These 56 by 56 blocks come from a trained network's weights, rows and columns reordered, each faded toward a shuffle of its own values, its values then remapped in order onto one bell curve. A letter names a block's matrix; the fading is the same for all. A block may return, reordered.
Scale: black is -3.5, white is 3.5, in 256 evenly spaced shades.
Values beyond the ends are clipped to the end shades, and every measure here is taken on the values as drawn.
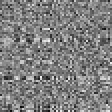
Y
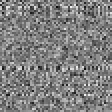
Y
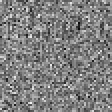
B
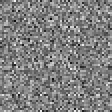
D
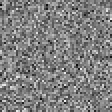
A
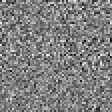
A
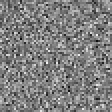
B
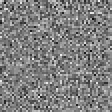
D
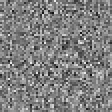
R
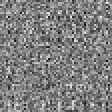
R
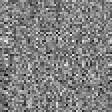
R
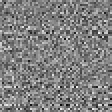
Y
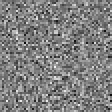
R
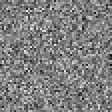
A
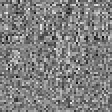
D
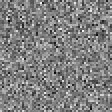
B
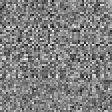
Y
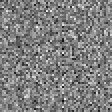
B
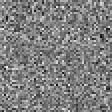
D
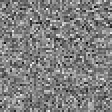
A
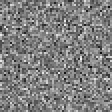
A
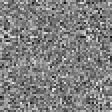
A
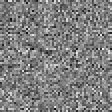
R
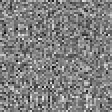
D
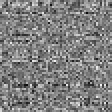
Y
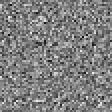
D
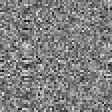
R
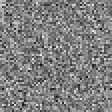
A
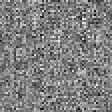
R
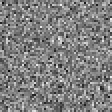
A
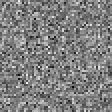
D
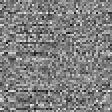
Y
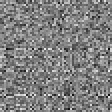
Y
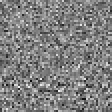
A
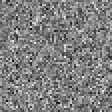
B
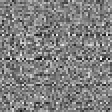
Y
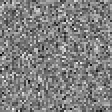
B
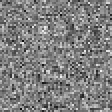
D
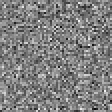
D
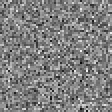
B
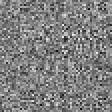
R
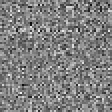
D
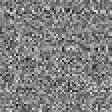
D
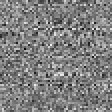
Y
